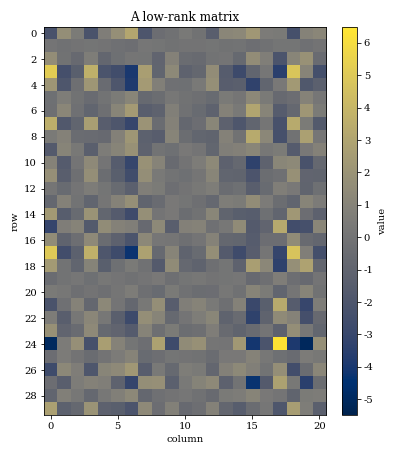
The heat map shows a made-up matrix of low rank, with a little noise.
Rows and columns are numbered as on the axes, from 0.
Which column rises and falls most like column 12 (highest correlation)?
7
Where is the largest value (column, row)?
17, 24
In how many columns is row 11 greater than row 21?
9
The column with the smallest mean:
6
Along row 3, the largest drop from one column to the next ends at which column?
1
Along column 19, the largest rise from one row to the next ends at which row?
25
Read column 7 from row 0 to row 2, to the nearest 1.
-2 0 0
